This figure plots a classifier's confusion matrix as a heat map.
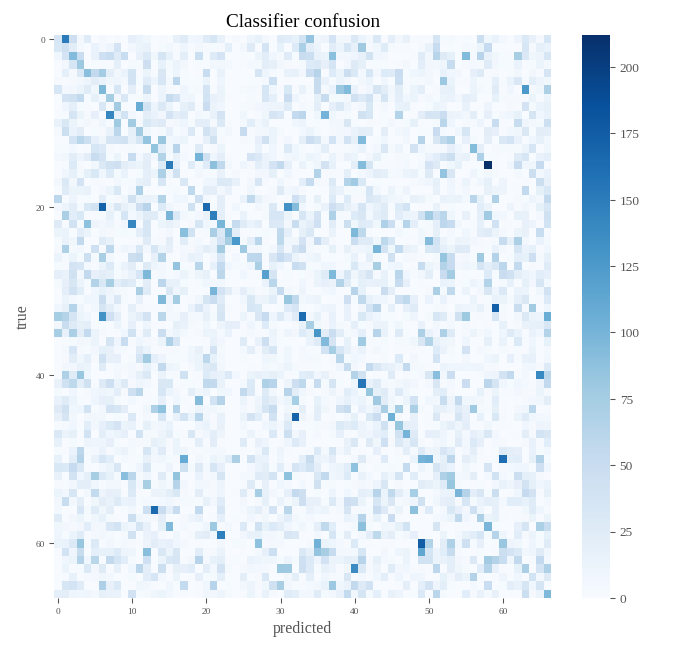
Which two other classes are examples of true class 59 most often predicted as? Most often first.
22, 43
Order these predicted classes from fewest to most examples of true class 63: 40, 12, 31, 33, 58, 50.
50, 12, 33, 58, 31, 40
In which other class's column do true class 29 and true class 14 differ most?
19
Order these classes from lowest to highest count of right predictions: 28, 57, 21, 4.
57, 4, 28, 21
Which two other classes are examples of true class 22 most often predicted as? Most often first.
10, 4
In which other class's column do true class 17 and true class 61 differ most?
49
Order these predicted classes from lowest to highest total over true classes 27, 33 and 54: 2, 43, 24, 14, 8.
24, 8, 14, 2, 43
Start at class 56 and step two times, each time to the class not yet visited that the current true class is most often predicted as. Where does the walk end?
16
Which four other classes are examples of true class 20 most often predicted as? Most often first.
6, 31, 32, 12
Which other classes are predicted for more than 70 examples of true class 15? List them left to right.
21, 41, 58
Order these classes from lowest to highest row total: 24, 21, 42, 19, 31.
42, 19, 31, 24, 21
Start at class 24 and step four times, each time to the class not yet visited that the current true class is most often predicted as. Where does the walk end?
3
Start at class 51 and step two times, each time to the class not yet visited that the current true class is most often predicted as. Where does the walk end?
65
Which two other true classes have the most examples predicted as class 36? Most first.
9, 61
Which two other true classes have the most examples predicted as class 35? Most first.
60, 61
